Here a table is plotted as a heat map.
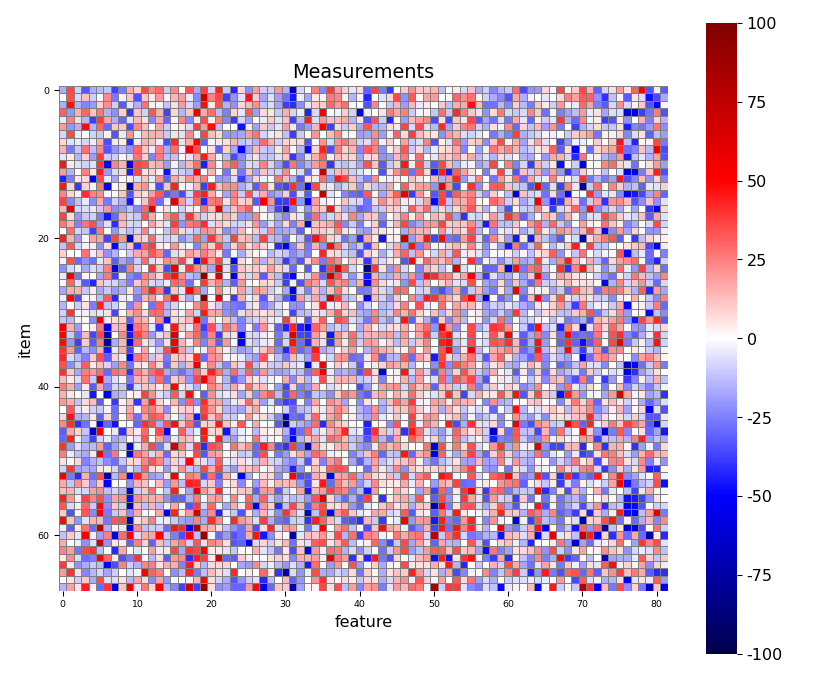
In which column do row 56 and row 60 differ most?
50
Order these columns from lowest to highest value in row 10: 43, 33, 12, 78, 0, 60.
43, 33, 78, 12, 60, 0
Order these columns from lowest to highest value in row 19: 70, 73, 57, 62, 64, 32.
73, 32, 62, 57, 70, 64
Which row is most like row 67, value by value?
60
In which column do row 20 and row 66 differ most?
70
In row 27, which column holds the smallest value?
31
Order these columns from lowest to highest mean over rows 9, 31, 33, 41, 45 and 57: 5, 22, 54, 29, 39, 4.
4, 29, 54, 22, 39, 5
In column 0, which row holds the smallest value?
12
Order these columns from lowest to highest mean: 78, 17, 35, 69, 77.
77, 69, 78, 17, 35
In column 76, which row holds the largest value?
45
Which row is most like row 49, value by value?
36
